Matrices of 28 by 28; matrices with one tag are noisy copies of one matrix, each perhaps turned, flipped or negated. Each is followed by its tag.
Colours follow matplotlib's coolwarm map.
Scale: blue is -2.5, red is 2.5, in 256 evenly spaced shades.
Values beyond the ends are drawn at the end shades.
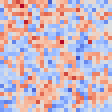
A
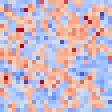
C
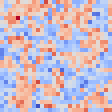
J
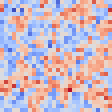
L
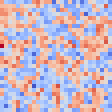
A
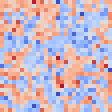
C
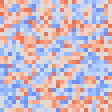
A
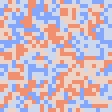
C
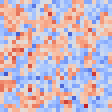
L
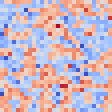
A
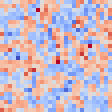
A
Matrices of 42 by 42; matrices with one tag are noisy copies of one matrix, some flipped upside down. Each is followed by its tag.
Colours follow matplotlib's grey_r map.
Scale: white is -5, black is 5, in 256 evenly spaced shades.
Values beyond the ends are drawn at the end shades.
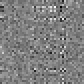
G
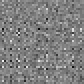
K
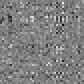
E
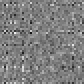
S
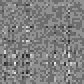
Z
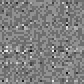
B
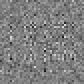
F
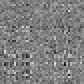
Z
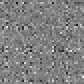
B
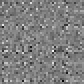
B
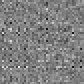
K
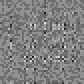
F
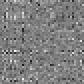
S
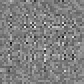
F
